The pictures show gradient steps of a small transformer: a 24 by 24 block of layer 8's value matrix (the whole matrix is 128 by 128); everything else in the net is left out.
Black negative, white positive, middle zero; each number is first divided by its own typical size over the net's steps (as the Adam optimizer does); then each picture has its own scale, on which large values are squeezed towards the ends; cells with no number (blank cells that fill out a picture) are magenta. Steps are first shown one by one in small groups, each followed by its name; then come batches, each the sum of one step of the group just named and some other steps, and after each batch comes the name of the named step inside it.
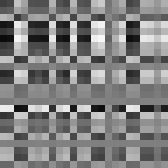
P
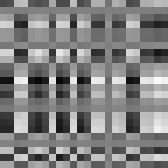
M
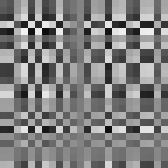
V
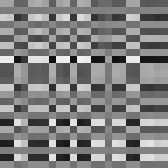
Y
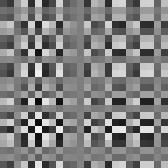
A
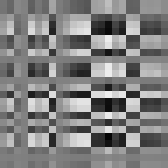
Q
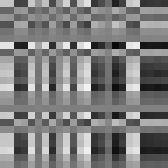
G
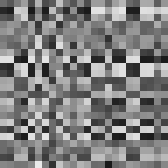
A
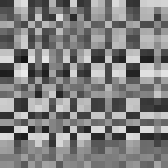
V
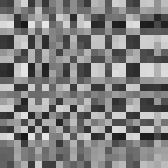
A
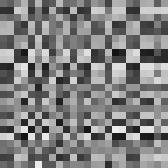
A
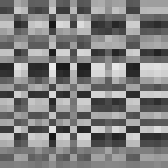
Q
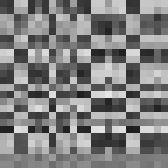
Q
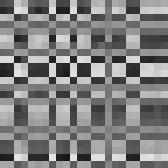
Y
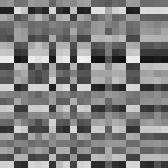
Y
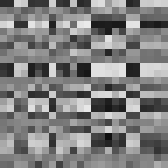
Q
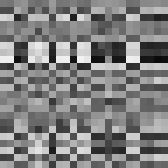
M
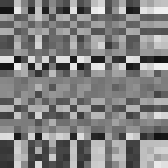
Y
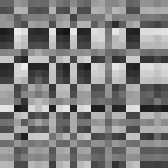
P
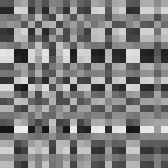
V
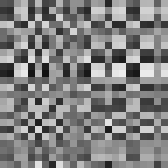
A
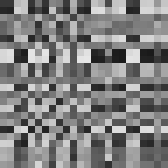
A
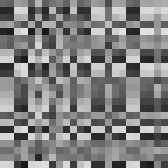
V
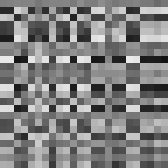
P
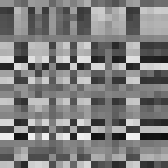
G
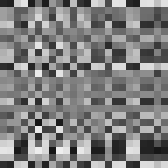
A
